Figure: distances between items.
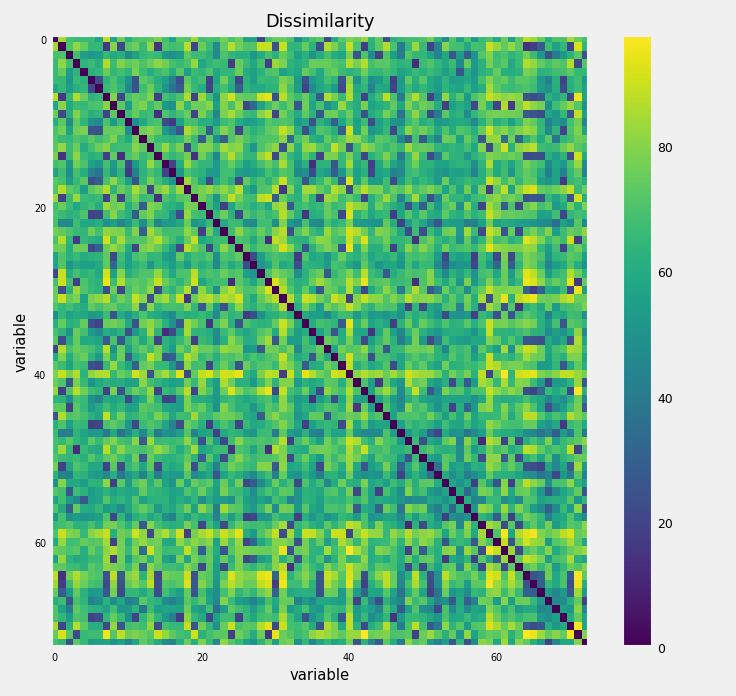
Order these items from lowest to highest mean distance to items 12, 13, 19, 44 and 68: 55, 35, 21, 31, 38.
55, 35, 31, 21, 38
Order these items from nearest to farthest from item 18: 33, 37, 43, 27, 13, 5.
13, 27, 33, 37, 5, 43
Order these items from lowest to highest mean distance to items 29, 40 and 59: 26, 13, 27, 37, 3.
13, 27, 3, 26, 37
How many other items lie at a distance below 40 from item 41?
6
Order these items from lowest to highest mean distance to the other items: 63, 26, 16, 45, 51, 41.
16, 51, 26, 41, 63, 45
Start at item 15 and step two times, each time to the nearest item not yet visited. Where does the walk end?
43
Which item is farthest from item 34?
40
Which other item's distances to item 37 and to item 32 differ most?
63
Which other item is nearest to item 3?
49
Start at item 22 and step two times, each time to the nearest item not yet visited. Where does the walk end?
52
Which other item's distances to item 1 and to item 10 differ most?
64
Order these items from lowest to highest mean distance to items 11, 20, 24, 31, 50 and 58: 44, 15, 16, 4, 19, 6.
6, 16, 4, 15, 44, 19
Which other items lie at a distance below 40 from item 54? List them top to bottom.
2, 41, 44, 56, 67, 72
